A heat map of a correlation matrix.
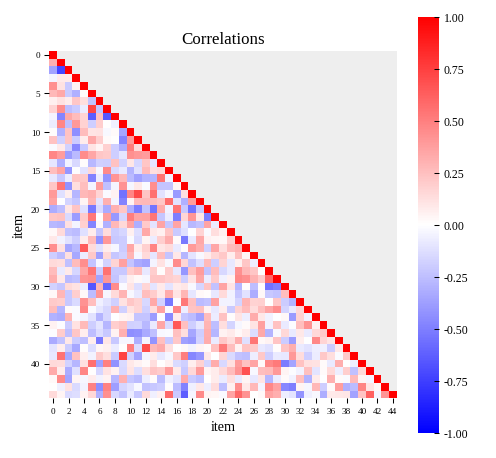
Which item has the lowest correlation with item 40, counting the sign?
30
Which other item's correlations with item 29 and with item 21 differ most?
16
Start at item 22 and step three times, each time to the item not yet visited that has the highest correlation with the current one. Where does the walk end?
10
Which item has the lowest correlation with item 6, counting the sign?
37
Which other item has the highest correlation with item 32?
17
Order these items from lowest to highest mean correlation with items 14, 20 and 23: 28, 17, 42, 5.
5, 17, 28, 42
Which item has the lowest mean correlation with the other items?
2
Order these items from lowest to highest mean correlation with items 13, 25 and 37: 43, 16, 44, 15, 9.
9, 16, 15, 43, 44
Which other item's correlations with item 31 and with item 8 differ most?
1
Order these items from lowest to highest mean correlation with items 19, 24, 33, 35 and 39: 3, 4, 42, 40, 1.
42, 3, 1, 40, 4
